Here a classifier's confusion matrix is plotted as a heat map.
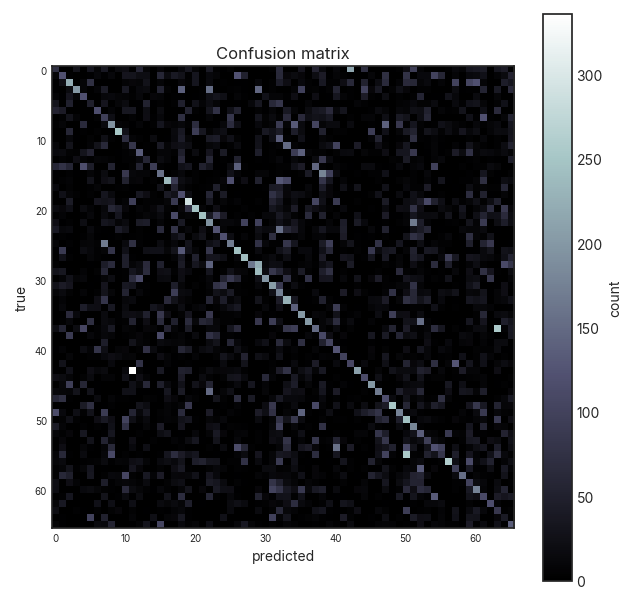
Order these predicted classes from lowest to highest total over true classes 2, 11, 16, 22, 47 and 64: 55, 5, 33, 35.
35, 55, 5, 33
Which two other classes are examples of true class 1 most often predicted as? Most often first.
26, 54
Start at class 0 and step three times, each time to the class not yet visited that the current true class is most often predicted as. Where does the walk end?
52
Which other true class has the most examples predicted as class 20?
9
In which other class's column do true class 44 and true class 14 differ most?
37
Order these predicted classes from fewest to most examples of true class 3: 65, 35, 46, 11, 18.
11, 46, 65, 35, 18
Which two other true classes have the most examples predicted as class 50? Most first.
55, 54
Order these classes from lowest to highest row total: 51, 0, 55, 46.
51, 46, 0, 55
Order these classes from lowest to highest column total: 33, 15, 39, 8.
39, 8, 15, 33
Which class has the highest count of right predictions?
19
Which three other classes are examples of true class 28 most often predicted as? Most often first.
29, 22, 64
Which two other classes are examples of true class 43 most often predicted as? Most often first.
11, 33
